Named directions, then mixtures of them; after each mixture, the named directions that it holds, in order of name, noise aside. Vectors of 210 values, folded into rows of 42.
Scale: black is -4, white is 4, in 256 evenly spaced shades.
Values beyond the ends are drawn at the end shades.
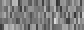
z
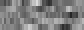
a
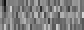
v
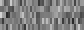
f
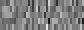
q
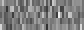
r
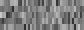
f, z.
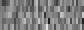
q, v.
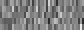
q, r.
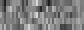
a, v.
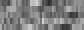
a.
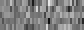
a, q.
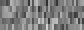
a, q.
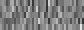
q, r.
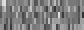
r, v.
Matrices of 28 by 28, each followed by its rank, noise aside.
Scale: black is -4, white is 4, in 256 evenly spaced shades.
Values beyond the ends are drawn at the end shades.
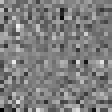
six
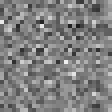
six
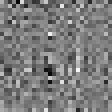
four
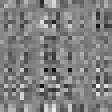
two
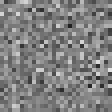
eight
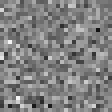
eight
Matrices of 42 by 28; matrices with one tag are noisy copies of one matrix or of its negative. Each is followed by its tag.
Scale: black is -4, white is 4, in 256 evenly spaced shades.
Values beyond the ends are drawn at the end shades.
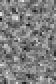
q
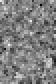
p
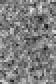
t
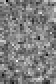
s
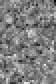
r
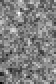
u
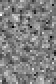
q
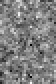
u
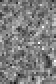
p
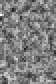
q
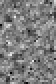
r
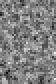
q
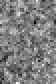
u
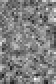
s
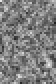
p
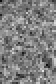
p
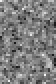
p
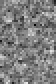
r
